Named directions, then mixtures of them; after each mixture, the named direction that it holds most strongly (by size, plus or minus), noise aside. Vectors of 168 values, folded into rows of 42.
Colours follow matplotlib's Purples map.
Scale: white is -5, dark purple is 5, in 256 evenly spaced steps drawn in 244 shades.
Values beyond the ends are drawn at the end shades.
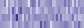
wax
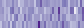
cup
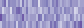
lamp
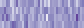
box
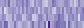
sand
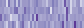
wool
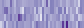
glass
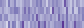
wool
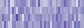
wax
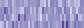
glass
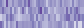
lamp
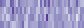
box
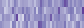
cup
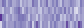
lamp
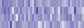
cup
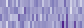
wool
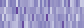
box
